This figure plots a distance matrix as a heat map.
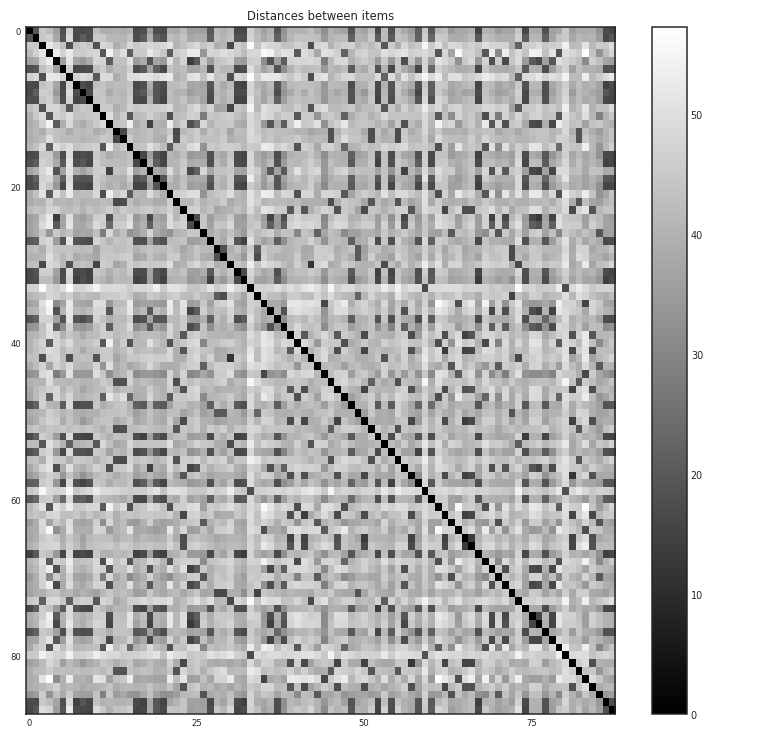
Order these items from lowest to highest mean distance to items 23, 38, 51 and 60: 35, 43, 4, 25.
4, 25, 35, 43
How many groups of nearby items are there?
10
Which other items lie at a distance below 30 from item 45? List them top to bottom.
13, 14, 22, 51, 55, 82
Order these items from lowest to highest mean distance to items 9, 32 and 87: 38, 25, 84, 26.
38, 26, 25, 84
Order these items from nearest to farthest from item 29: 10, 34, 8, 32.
34, 32, 10, 8
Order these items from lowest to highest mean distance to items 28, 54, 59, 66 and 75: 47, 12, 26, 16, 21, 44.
16, 12, 44, 26, 47, 21
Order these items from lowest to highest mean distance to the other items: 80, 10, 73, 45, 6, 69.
69, 45, 10, 73, 6, 80
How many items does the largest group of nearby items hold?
24
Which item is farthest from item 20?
6
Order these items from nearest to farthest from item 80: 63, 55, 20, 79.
20, 63, 55, 79
